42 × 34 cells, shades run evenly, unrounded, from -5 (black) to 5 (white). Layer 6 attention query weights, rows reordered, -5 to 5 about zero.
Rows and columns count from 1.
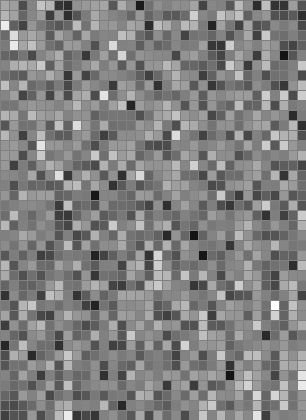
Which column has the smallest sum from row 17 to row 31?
11
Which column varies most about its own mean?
34
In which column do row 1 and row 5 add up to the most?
2
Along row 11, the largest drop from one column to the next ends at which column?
15
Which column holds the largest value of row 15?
5
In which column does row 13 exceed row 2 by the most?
9
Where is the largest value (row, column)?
31, 31
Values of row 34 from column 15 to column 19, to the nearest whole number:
3 0 1 0 -2
